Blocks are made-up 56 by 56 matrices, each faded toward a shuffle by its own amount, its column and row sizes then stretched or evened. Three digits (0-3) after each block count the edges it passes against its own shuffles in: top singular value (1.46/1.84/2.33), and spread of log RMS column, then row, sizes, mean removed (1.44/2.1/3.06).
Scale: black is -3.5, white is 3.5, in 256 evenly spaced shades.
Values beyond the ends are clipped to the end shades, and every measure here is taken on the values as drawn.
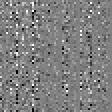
0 3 1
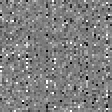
0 2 0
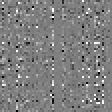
1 3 2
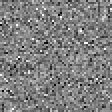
1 0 0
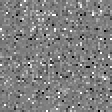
0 0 1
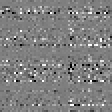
1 1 3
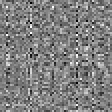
3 2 1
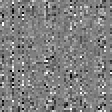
0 3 1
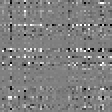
2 2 3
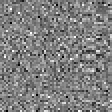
2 0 1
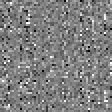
0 2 0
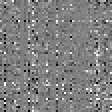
1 3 2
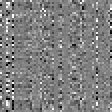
3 3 0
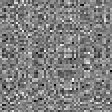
3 0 0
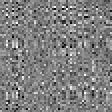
3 2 1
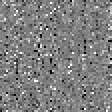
0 2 0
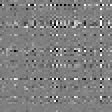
3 2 3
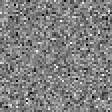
1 0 0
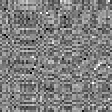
3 0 0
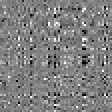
3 2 2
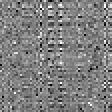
3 2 0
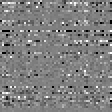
2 1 3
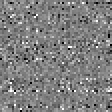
1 1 2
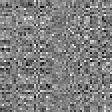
3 2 1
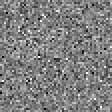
0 0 0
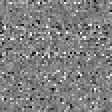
0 0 2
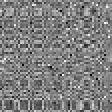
3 1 0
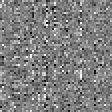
2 2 0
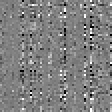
2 3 1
